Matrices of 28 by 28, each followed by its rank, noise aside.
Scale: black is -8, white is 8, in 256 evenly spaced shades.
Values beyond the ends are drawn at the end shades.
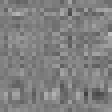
three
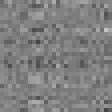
three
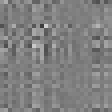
two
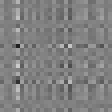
one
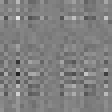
one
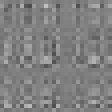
two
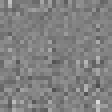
four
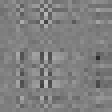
one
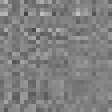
three
